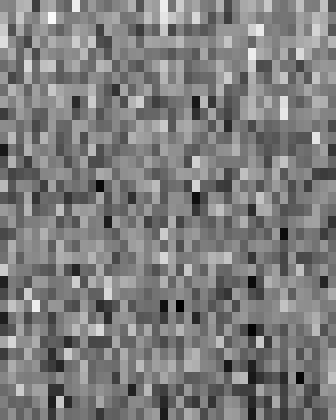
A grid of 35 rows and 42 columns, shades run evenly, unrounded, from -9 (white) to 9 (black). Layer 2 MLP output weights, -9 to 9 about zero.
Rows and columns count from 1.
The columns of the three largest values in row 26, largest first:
23, 21, 13
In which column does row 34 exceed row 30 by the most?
9
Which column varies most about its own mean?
32
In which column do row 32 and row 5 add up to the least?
11
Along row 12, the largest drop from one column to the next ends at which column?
40
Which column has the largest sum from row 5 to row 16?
29
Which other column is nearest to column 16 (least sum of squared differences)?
37
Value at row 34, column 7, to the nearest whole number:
7
